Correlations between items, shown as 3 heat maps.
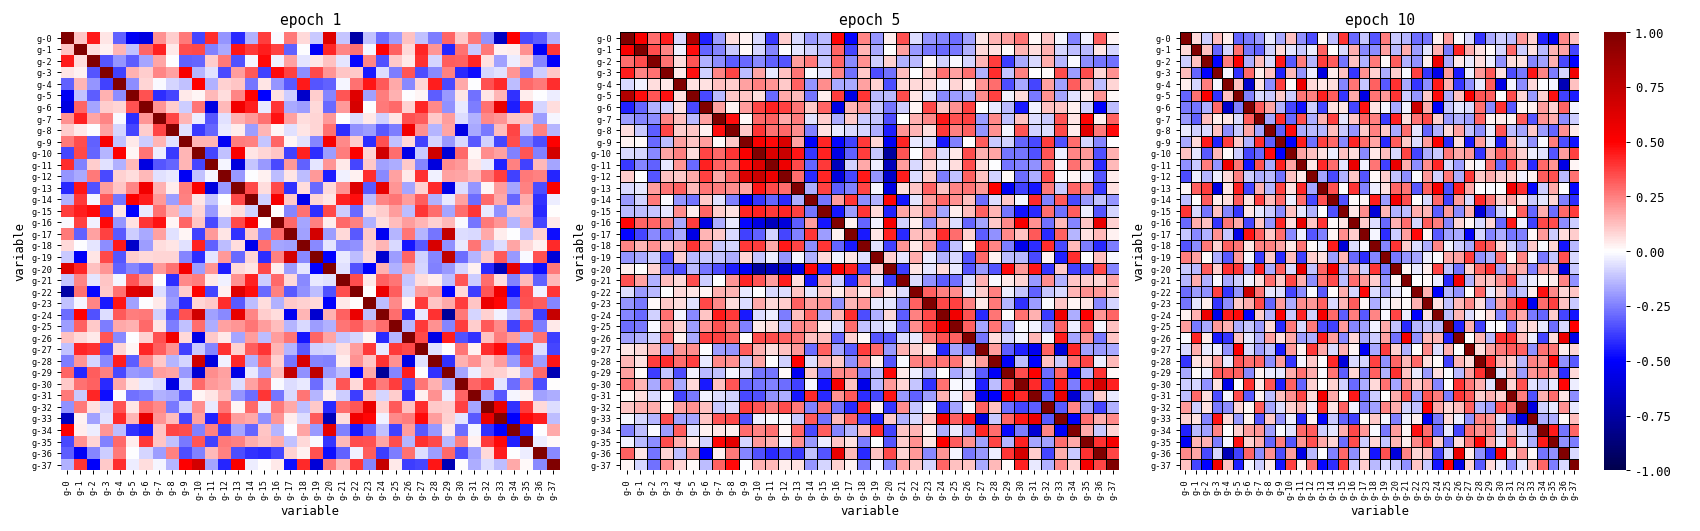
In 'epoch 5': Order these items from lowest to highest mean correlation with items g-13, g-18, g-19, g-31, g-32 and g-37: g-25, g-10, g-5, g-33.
g-33, g-25, g-5, g-10
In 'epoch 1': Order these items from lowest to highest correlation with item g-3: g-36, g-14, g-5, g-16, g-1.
g-36, g-1, g-5, g-14, g-16
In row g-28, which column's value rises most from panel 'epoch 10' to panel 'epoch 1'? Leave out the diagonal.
g-10
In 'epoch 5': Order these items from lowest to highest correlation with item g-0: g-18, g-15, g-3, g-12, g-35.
g-15, g-35, g-12, g-18, g-3
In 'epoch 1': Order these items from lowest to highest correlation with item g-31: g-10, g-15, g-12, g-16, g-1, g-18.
g-16, g-1, g-10, g-12, g-18, g-15
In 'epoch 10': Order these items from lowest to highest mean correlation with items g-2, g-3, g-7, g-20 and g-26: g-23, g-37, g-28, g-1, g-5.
g-37, g-1, g-23, g-5, g-28
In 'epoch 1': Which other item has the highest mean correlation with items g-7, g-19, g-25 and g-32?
g-33
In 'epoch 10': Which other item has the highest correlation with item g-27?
g-5
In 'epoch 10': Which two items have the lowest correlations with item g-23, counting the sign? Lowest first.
g-33, g-3
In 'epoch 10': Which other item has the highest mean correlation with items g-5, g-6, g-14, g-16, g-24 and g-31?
g-13
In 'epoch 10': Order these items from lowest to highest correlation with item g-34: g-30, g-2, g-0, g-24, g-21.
g-0, g-24, g-2, g-30, g-21
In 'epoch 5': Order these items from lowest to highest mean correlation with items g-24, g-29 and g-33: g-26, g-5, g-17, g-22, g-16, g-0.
g-5, g-0, g-22, g-16, g-26, g-17
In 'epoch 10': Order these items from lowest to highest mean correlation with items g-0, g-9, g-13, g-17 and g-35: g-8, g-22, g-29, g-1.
g-8, g-29, g-22, g-1
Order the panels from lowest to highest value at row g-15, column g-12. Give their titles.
epoch 10, epoch 1, epoch 5
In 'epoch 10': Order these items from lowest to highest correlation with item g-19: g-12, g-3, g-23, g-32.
g-3, g-23, g-12, g-32
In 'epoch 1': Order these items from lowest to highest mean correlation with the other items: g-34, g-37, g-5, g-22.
g-34, g-5, g-37, g-22
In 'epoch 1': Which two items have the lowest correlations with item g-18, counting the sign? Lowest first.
g-5, g-14
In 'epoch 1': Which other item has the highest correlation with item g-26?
g-8
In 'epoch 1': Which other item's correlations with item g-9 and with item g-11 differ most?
g-13
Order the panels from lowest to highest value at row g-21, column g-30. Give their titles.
epoch 5, epoch 10, epoch 1
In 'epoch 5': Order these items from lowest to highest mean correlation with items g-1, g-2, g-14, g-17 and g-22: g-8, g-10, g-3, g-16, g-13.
g-10, g-8, g-13, g-3, g-16
